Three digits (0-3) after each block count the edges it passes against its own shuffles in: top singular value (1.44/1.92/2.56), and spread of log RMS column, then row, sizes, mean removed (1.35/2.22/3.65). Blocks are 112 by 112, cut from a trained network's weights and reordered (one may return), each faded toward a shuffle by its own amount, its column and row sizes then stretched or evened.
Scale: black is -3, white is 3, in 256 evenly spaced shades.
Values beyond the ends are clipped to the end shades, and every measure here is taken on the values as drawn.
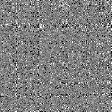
2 2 2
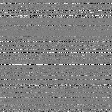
2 0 3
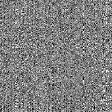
2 2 1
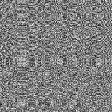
3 0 1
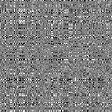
3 2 3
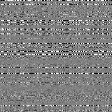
3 0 3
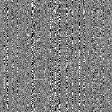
2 3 0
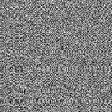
3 1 1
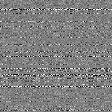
3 0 3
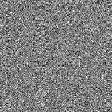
2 1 0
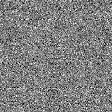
1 0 1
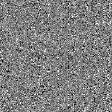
1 2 1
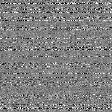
0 0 3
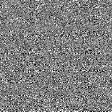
1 1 2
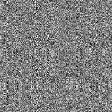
2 2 0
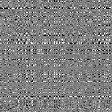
3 2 3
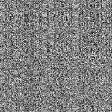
2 1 1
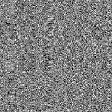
2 1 0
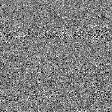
1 1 2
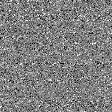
0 0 2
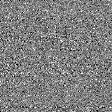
0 0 2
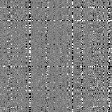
3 3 2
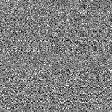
2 0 2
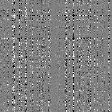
2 3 2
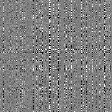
3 3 2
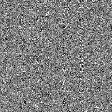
1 2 0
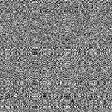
3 0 2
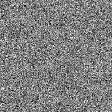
1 1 0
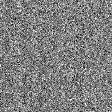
1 1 0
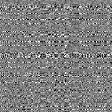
3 1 3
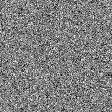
1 0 0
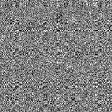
3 1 2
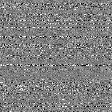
1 0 3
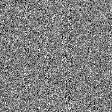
0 2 0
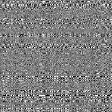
3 1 3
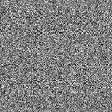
2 0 2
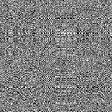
3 1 2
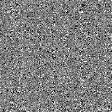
0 2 2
